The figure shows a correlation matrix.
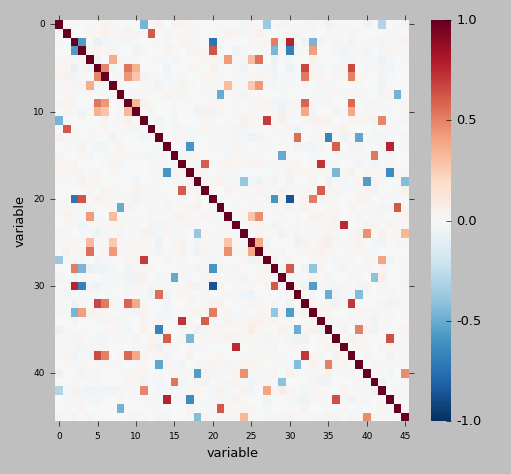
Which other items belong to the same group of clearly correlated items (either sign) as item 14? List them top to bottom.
17, 36, 43
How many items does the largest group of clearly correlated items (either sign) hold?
6
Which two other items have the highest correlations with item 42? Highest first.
11, 27
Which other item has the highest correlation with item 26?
4
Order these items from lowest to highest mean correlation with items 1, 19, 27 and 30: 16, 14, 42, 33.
33, 14, 42, 16
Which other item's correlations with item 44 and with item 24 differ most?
21
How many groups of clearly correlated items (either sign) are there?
12
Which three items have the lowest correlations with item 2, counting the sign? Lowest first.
20, 3, 33
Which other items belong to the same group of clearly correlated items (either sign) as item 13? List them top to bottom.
31, 35, 39
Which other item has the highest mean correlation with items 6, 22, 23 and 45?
37
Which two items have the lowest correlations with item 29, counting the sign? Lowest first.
15, 41
